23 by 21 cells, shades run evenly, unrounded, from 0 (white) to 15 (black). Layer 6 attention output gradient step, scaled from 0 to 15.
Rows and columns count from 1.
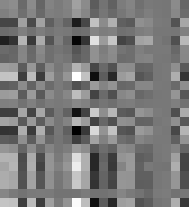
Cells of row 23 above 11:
5
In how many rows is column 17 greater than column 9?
14
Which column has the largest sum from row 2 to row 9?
1
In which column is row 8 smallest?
9
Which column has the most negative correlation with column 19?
7
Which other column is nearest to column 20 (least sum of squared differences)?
15
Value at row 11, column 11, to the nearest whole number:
11
